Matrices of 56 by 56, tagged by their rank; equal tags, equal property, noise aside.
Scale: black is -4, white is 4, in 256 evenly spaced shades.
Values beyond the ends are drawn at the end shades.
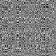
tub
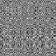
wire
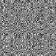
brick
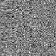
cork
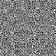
cork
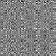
brick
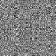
cork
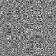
tub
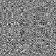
cork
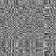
wire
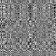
wire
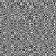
brick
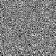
cork
